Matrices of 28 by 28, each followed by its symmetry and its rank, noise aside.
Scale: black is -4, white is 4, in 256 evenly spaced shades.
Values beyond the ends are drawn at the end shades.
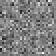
antisymmetric, rank six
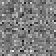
no symmetry, rank six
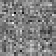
antisymmetric, rank six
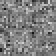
no symmetry, rank eight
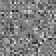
antisymmetric, rank eight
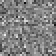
no symmetry, rank eight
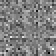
antisymmetric, rank six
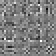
symmetric, rank four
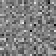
no symmetry, rank six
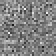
no symmetry, rank eight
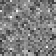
symmetric, rank eight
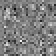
no symmetry, rank six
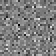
no symmetry, rank six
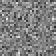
no symmetry, rank eight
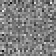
antisymmetric, rank eight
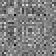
symmetric, rank four
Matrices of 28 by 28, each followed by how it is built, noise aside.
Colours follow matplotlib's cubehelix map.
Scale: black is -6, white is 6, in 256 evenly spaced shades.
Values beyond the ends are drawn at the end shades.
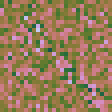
banded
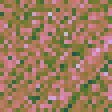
Hankel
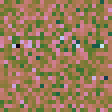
uneven rows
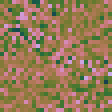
block diagonal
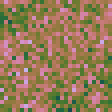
smooth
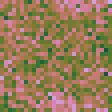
smooth
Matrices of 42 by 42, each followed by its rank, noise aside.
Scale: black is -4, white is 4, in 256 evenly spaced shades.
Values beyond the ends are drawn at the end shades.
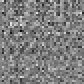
five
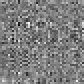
five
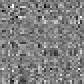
six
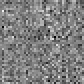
seven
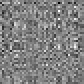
four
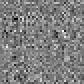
seven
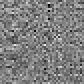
six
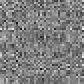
four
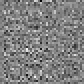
six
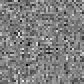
eight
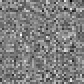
six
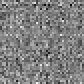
seven
